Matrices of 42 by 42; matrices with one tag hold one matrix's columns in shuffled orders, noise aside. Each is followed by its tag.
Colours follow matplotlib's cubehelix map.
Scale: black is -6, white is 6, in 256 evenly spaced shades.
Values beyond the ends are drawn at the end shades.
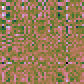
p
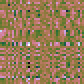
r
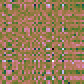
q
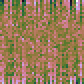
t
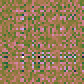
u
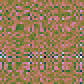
u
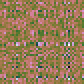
r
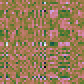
r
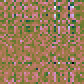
p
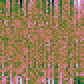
t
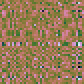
r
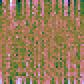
t
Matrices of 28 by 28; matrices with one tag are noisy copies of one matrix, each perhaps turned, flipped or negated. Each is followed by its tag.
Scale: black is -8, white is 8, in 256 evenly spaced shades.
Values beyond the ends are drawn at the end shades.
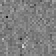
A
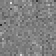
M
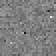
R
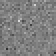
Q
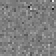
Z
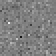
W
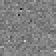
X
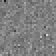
X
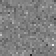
M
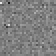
Z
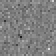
Q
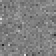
M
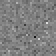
W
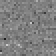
R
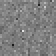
R
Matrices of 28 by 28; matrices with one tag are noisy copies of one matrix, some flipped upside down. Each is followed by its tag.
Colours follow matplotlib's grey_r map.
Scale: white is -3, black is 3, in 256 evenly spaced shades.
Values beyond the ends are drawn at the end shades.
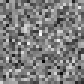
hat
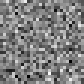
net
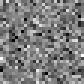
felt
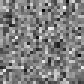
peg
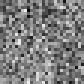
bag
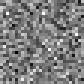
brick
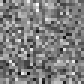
bag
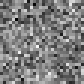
bag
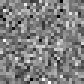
hat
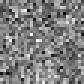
bag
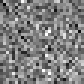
net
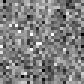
bag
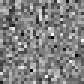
peg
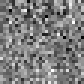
bag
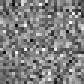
net
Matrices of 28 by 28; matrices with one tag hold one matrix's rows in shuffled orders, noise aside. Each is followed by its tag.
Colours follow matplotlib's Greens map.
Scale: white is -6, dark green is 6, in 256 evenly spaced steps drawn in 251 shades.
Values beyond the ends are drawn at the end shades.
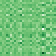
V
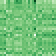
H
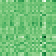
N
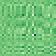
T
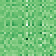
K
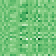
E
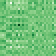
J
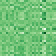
N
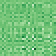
T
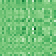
T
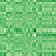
H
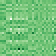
J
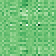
E
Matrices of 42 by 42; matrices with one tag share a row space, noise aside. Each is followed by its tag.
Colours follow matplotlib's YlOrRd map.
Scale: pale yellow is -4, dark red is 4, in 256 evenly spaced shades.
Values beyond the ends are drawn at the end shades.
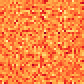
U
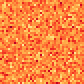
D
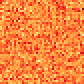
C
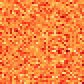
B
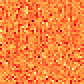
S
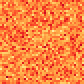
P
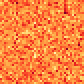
U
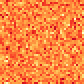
P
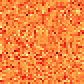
S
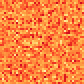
U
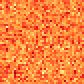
P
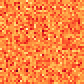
S
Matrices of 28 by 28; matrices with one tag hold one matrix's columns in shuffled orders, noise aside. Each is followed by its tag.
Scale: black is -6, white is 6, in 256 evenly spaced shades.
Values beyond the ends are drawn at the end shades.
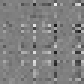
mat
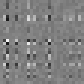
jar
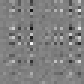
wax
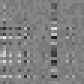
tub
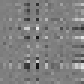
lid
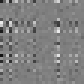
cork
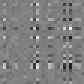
lid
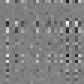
cork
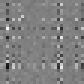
lid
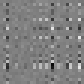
lid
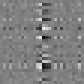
lid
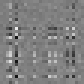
tub
